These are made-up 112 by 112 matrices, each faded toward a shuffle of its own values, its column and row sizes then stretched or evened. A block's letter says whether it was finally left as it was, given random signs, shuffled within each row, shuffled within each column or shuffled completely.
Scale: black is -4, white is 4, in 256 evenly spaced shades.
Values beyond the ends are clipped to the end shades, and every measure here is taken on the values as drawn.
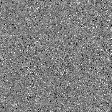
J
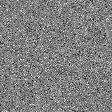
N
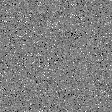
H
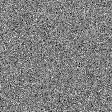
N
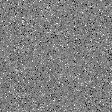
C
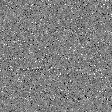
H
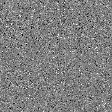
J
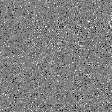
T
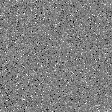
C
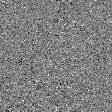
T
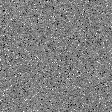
N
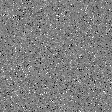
N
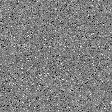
H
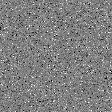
H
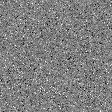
N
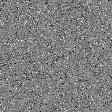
N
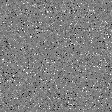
H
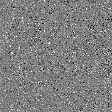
J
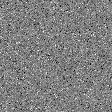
N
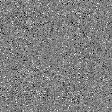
T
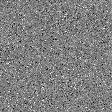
N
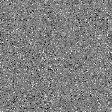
T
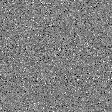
H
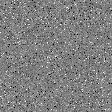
H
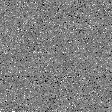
H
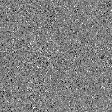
T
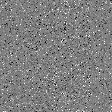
C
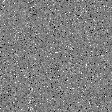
C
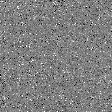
J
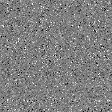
T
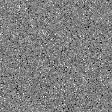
C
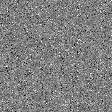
C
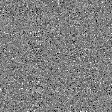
T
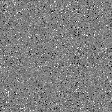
T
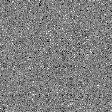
T
